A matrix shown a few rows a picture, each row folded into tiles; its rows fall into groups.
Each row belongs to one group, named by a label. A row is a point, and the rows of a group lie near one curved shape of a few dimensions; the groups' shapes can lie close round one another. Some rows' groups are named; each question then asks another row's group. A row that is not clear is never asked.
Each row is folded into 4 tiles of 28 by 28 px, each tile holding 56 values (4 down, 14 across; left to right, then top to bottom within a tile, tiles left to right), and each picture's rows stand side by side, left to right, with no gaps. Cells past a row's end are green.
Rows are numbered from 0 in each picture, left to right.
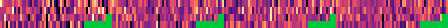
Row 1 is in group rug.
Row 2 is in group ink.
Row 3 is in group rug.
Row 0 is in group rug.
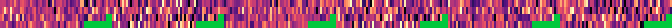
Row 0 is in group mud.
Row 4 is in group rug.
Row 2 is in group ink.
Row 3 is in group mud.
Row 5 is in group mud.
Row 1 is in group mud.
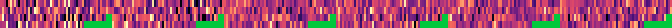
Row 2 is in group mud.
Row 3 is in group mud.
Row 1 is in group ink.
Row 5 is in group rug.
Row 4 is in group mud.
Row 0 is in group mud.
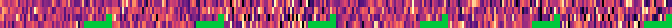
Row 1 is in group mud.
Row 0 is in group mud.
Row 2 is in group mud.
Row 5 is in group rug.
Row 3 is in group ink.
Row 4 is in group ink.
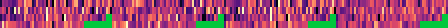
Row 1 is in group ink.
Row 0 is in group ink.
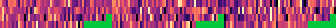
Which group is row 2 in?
ink
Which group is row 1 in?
rug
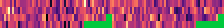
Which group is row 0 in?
rug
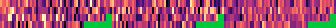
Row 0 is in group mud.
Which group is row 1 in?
rug
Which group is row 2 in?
ink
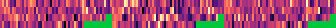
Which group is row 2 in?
rug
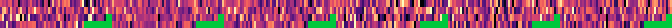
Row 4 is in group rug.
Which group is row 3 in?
rug
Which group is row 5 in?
rug
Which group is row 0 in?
mud
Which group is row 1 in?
rug
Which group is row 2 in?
mud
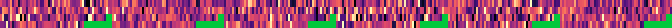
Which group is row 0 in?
mud
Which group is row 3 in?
mud
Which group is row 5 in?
mud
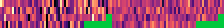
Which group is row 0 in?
rug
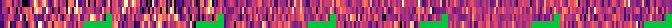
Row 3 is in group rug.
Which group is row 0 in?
ink
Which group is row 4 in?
ink
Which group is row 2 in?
ink
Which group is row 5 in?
mud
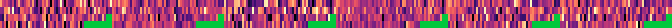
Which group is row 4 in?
rug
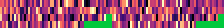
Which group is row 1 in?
mud
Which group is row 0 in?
rug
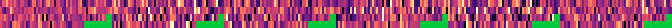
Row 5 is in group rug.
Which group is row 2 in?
mud
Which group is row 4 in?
rug
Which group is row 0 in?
ink
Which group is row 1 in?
rug
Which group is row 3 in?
ink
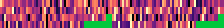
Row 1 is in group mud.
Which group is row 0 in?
rug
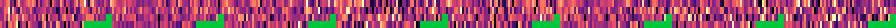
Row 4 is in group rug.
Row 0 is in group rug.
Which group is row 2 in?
rug
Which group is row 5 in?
rug
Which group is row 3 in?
mud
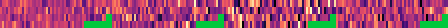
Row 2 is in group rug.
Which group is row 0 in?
ink
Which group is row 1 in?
rug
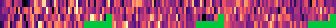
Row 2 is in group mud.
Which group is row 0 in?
ink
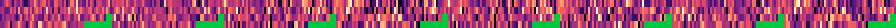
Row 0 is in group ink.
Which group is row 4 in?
rug
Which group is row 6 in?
mud
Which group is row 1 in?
mud
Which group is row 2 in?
rug
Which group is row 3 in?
mud
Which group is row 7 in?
mud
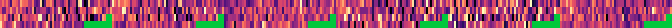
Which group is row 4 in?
mud
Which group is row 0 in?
ink
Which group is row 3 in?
mud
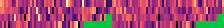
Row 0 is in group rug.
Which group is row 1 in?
rug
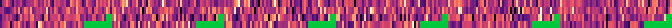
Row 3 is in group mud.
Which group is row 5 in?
rug
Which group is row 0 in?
ink
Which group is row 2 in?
mud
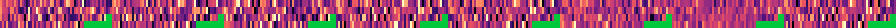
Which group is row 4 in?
rug
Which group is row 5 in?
ink
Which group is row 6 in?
ink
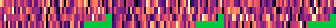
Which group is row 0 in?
rug
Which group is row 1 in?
ink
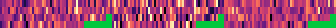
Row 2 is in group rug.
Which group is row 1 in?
rug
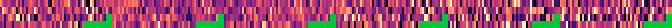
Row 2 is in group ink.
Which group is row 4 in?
rug
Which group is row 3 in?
mud
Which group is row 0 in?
mud
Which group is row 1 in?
mud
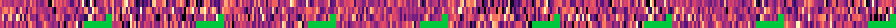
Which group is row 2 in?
rug
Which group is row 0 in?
mud
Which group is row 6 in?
mud
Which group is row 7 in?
ink
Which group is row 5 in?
mud
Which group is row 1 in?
rug
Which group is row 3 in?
mud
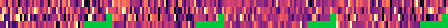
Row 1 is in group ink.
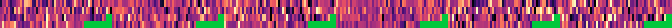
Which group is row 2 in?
ink
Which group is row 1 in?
mud
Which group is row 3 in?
rug
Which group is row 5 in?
mud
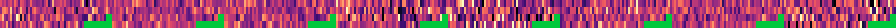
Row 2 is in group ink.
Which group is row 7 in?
mud
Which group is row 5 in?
ink
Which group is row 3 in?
ink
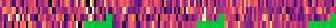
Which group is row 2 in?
ink
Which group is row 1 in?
ink
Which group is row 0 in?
mud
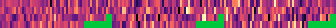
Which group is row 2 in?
mud
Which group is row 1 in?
ink
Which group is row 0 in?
ink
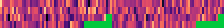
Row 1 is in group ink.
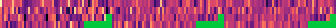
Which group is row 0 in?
rug
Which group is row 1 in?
ink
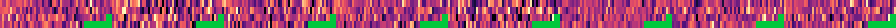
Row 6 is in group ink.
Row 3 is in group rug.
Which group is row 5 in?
ink
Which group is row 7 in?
rug
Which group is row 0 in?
mud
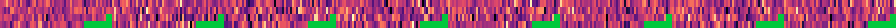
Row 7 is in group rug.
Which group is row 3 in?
mud
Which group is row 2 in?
ink
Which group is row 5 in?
rug
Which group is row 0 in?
ink
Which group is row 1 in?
mud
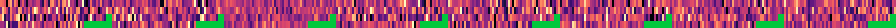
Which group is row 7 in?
rug
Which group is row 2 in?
ink
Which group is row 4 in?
rug
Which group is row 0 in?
mud
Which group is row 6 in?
mud
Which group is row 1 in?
mud
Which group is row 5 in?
ink
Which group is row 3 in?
mud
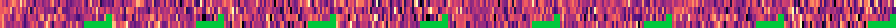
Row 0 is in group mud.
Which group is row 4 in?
rug
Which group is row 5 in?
mud
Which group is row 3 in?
ink
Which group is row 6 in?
mud
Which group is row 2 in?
rug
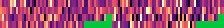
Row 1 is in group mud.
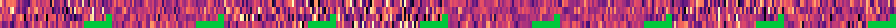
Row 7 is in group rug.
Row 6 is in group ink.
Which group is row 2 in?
mud
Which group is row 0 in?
ink
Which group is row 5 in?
ink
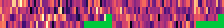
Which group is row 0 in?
mud
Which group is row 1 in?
rug
